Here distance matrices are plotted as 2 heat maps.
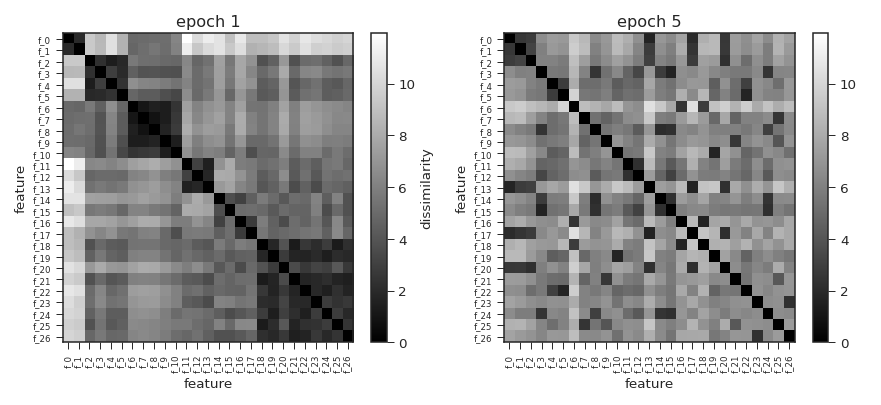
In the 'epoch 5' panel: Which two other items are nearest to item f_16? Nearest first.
f_18, f_6
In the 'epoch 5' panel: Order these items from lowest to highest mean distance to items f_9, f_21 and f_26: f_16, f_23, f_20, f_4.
f_23, f_4, f_20, f_16
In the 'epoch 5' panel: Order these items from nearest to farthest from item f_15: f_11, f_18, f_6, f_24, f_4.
f_24, f_11, f_4, f_18, f_6
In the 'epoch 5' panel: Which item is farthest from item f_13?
f_6
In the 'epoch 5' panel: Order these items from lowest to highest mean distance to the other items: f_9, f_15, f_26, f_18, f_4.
f_15, f_4, f_9, f_26, f_18
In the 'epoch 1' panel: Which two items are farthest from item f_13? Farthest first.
f_0, f_1
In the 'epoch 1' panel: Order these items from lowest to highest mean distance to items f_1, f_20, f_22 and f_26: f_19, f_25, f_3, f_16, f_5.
f_19, f_25, f_16, f_5, f_3
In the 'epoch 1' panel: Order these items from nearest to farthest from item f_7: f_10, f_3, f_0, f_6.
f_6, f_10, f_3, f_0
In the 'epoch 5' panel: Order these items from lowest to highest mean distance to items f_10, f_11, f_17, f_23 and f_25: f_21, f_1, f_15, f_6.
f_15, f_21, f_1, f_6
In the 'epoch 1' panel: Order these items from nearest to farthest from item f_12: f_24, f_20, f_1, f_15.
f_24, f_20, f_15, f_1
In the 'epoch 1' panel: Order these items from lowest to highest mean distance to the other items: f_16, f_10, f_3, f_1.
f_10, f_3, f_16, f_1
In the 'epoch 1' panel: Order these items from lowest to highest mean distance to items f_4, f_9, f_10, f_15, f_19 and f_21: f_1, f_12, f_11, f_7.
f_7, f_12, f_11, f_1
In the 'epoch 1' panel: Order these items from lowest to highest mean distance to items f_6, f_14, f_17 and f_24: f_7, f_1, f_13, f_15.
f_15, f_7, f_13, f_1
